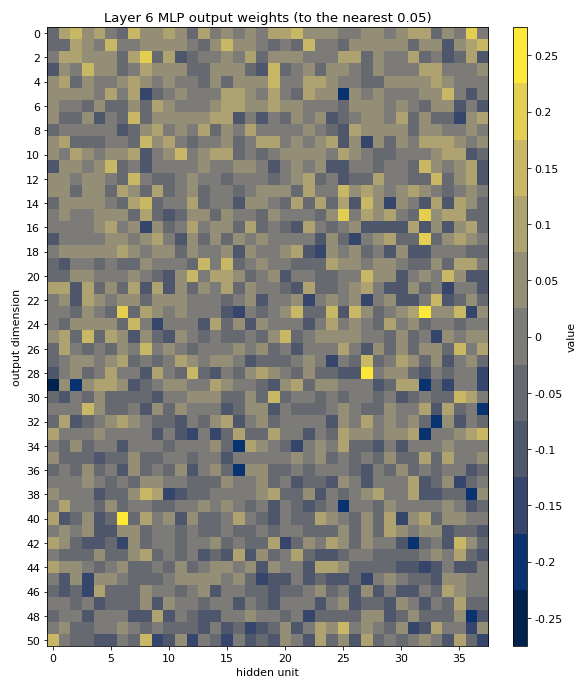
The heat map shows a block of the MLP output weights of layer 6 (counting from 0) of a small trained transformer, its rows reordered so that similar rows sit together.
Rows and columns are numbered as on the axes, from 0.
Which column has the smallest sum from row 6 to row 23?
37
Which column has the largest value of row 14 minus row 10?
8
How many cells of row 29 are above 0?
15
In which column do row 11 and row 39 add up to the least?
25
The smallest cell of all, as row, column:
29, 0
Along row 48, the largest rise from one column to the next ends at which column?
9
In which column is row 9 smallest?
27
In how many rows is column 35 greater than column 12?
23
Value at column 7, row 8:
-0.05
